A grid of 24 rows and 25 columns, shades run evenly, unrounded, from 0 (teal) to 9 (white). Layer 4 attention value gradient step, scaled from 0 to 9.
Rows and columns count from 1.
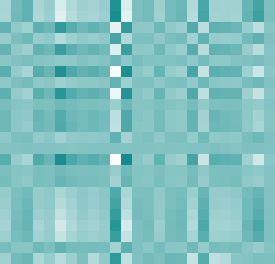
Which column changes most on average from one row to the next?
11
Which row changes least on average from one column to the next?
14
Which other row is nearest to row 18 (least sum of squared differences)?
4
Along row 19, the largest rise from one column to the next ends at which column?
12
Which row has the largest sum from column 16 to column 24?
24
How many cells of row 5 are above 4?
11
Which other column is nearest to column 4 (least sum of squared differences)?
9
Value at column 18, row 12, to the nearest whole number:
3
